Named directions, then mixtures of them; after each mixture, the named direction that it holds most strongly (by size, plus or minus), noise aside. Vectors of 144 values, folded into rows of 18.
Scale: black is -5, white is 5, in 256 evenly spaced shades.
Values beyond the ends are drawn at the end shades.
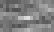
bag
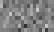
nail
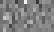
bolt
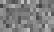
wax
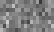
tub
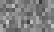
tub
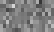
tub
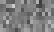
tub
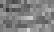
bag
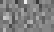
bolt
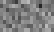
wax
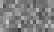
nail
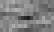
bag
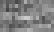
bag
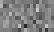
nail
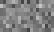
wax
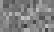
nail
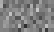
nail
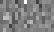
bolt
